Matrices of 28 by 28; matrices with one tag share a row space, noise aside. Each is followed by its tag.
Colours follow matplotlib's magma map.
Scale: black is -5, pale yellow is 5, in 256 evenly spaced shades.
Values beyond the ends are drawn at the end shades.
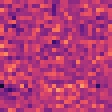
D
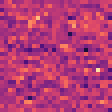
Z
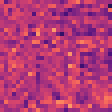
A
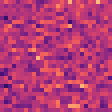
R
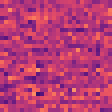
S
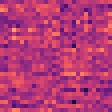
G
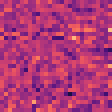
A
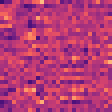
S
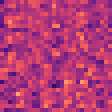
D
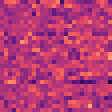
A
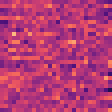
G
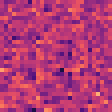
R
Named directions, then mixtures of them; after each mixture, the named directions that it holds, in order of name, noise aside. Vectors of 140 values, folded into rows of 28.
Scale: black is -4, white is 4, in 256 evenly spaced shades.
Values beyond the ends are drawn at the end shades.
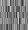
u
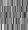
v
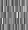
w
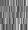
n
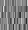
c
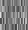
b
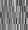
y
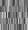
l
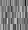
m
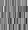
c.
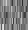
v.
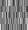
l, n, v.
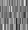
m, n, v.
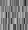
l, m.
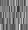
n.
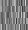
b, y.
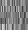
u, v.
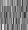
v.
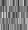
l, n.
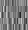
c.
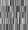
u.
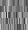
l.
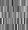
b, w, y.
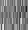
c, v, w.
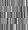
m.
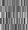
b, l.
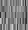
b, m.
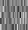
b, c, n.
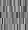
b, w.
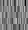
m, w, y.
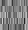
b, l, w.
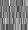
n, u.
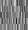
v, y.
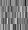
m.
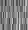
n, w, y.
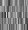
l.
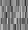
m.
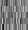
v, w.
